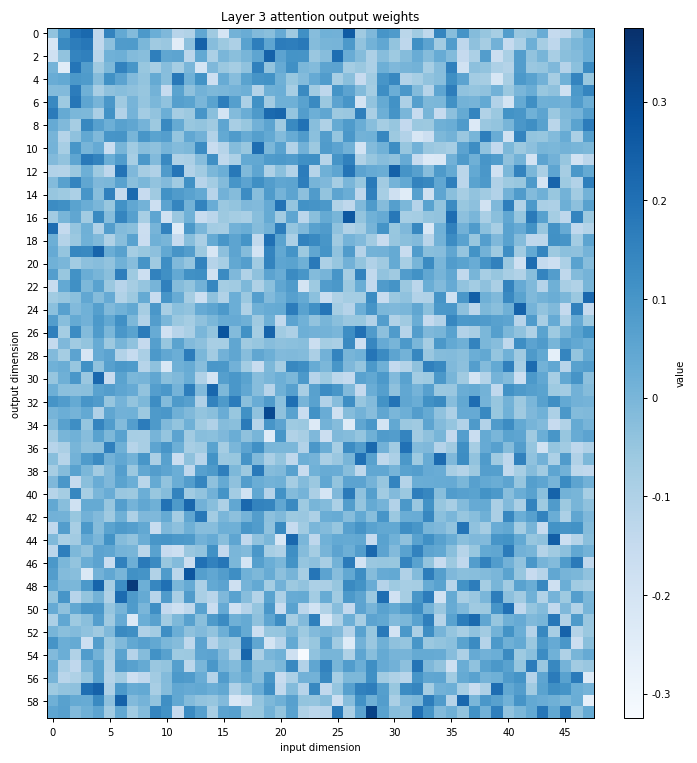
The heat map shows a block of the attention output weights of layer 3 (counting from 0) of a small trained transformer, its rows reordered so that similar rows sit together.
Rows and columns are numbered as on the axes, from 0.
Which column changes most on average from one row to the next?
37
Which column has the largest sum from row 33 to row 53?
33
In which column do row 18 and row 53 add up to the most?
17
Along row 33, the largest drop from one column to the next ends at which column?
20
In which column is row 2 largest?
19
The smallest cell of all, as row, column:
54, 22
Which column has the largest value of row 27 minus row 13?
43
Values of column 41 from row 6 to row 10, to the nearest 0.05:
0.05 0.1 0.1 0.15 -0.05
